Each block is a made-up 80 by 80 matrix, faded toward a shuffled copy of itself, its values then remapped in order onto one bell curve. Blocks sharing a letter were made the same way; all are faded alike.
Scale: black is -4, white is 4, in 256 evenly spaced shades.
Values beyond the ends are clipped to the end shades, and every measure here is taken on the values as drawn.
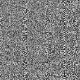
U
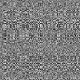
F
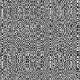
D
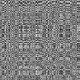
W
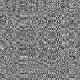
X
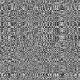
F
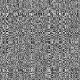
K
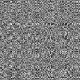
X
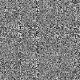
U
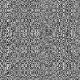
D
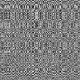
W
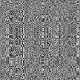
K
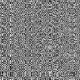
D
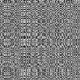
W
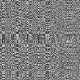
D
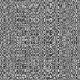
D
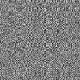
X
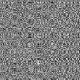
X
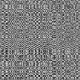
W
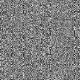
U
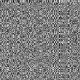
K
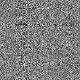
U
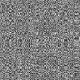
X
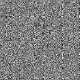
U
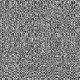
X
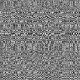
F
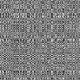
W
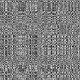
W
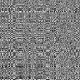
F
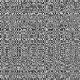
F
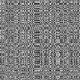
W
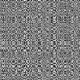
W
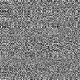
X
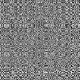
F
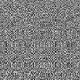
X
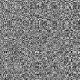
X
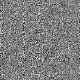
U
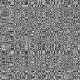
F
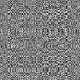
D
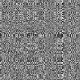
K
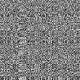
X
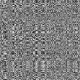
K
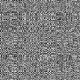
X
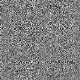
U
